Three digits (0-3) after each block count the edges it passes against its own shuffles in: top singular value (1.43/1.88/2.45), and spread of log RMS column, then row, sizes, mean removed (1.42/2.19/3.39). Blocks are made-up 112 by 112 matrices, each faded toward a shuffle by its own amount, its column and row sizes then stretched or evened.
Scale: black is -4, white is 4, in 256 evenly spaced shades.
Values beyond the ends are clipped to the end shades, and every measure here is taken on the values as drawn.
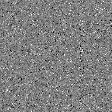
0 1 1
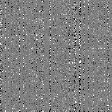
1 3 1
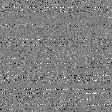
0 0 3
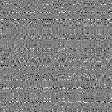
3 0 3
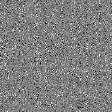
0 2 1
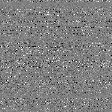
0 0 3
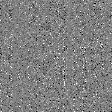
0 2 0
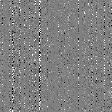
2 3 0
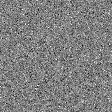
0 0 0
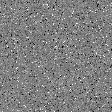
0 0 0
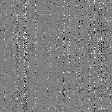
1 3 1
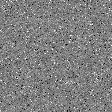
0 0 0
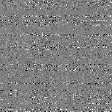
0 2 3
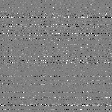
1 1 3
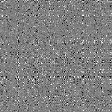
3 2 2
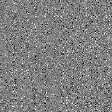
2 2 0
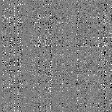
1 3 2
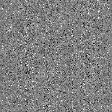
1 2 0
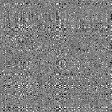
3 2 2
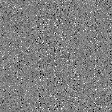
1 2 0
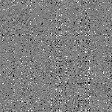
2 2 2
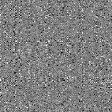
2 2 1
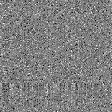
2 0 0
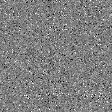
0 1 1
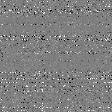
0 1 3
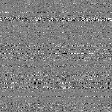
2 1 3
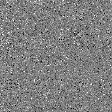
0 1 1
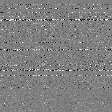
1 0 3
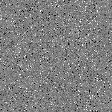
0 1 0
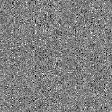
2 2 0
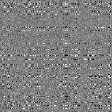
3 2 3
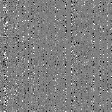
2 3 0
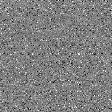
2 0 2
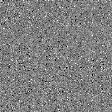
1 1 1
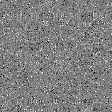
2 0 0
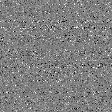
0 0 2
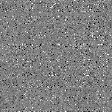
2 1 2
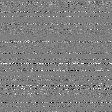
2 0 3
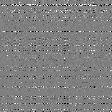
3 1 3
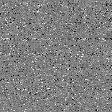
1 0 2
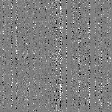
1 3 1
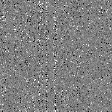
1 2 0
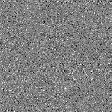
2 0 1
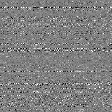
3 0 3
